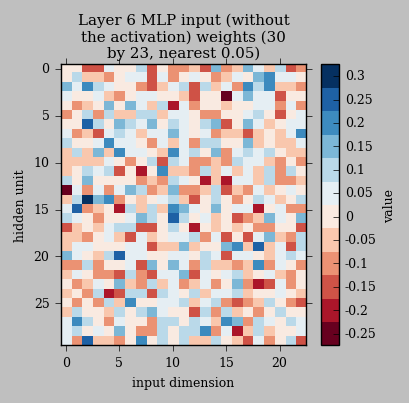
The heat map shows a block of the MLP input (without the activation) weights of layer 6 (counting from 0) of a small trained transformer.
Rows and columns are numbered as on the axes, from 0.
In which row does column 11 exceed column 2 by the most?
15
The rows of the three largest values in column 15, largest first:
27, 19, 26
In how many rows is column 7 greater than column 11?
9
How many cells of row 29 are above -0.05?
13
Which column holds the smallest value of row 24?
4
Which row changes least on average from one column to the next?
20
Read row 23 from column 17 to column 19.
-0.1 -0.2 -0.15
